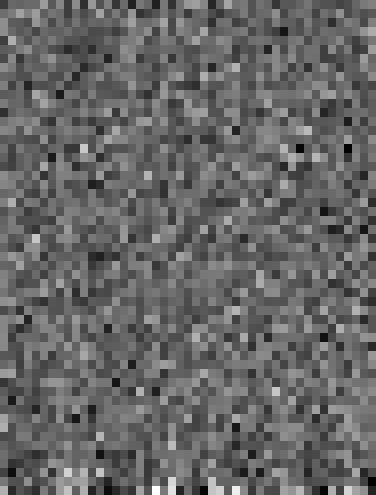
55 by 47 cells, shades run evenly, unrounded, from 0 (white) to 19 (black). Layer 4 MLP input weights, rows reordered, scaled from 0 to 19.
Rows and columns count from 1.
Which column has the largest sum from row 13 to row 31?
7
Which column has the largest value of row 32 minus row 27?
5
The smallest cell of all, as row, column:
55, 20
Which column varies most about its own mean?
30
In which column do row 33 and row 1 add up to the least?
6
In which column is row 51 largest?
13
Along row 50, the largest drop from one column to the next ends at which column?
22
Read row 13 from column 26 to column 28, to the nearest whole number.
7 13 13
